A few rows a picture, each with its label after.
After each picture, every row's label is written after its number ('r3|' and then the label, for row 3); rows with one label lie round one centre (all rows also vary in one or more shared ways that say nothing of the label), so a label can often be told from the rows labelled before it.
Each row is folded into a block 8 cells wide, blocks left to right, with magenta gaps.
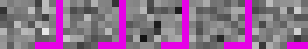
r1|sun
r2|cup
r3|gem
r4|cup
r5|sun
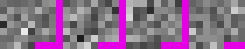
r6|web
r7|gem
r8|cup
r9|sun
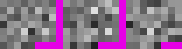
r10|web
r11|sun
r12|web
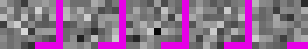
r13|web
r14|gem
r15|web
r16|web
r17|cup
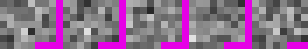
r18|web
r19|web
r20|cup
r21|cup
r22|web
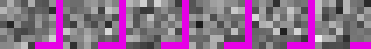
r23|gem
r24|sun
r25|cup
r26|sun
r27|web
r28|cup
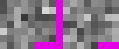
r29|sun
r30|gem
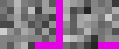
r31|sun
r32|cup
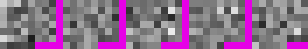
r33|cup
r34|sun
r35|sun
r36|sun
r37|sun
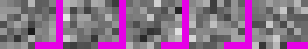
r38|gem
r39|cup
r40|gem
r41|cup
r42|sun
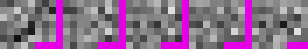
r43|gem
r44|sun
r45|sun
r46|sun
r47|sun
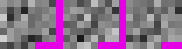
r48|cup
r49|gem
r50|gem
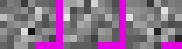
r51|web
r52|cup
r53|web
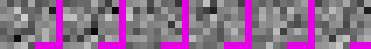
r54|gem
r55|gem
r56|cup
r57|cup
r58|web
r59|gem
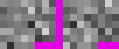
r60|sun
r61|sun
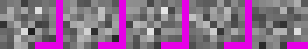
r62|web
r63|web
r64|web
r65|web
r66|sun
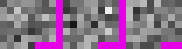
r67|gem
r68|sun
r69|cup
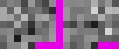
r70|gem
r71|sun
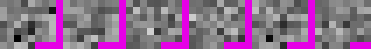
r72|gem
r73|gem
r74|web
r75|web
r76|gem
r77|sun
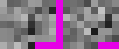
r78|gem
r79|web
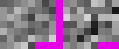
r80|gem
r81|gem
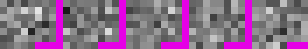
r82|web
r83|sun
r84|sun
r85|sun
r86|gem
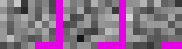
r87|cup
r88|gem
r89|cup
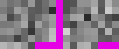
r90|gem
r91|sun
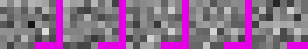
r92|sun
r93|cup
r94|sun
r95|web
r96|web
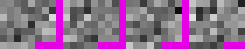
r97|gem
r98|cup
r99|gem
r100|cup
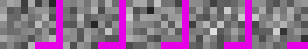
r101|cup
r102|sun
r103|cup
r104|web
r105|web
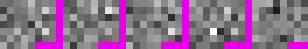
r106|sun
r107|sun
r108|sun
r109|web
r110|cup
